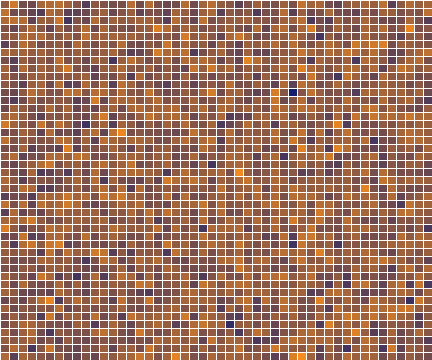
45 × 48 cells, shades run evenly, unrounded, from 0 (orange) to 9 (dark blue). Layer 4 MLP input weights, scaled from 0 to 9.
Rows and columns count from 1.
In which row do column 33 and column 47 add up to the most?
12
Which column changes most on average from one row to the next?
5
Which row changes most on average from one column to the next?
38
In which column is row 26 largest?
45
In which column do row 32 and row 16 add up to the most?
13
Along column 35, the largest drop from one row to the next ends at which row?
4
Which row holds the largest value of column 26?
41
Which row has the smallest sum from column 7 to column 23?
25
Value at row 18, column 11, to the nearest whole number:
6
